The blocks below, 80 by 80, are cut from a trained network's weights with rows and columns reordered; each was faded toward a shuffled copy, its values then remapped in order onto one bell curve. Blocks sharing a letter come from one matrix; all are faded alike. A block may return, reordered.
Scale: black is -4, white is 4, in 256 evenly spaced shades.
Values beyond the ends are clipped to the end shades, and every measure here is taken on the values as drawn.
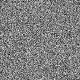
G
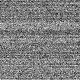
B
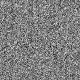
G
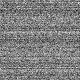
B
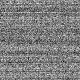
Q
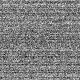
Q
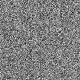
G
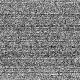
B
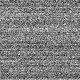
B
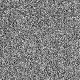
G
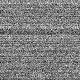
Q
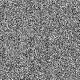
G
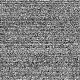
Q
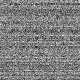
Q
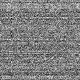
Q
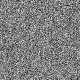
G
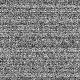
Q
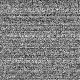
Q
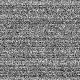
Q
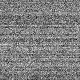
Q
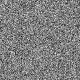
G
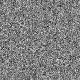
G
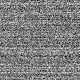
B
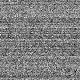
B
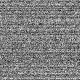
Q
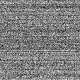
B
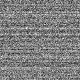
Q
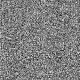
G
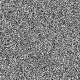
G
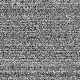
B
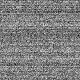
B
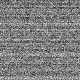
Q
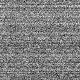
Q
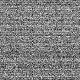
Q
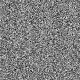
G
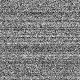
B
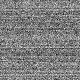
B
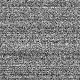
B
